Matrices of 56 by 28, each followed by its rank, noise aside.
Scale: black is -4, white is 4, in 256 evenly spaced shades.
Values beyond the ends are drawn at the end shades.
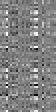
two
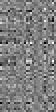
four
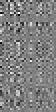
three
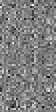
six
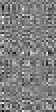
three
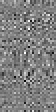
four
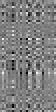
two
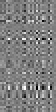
two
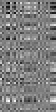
two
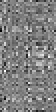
four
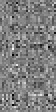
six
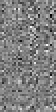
six
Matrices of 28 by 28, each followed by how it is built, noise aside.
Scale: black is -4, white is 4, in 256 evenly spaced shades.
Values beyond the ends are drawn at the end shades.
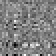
low rank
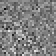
lower triangular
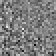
lower triangular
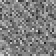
Toeplitz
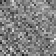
Toeplitz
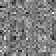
low rank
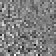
lower triangular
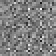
low rank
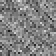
Toeplitz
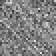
Toeplitz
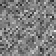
Hankel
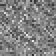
Toeplitz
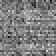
blocks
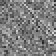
Toeplitz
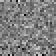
uneven rows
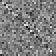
diagonal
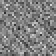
Toeplitz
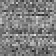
blocks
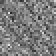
Toeplitz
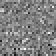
uneven rows
